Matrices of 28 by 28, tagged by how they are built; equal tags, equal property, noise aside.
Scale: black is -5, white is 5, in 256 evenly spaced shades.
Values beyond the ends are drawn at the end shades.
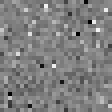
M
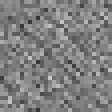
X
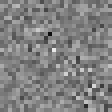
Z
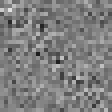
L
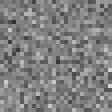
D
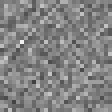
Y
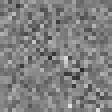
L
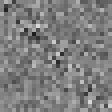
L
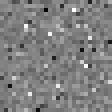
M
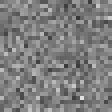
D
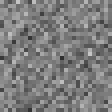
Y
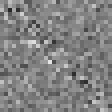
L
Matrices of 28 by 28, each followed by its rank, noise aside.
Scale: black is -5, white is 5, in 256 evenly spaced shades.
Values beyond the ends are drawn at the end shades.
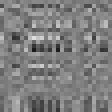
two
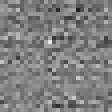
six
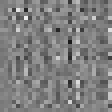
three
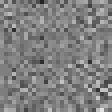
six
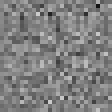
six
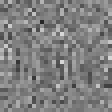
six
